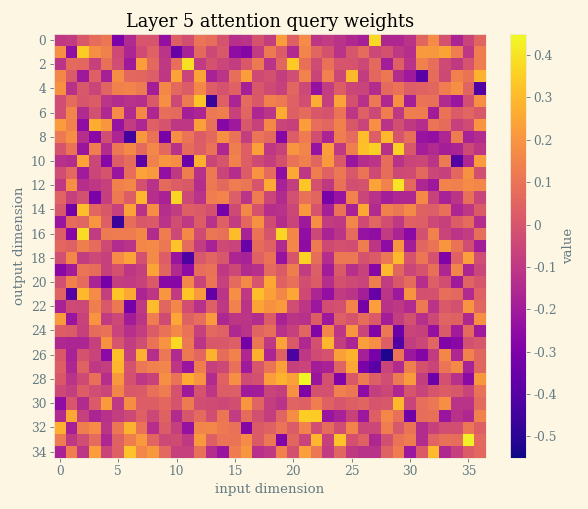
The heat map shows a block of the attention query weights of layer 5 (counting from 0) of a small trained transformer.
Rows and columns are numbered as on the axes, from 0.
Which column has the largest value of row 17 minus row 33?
10
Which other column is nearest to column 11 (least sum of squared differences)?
17
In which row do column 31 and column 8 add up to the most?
22
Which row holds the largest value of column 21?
28
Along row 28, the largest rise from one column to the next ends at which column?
36
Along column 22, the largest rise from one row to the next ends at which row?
5
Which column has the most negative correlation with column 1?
2
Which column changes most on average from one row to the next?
27
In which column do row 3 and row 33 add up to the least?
31
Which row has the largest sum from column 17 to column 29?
9
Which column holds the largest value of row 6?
19
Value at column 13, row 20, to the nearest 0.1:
0.1
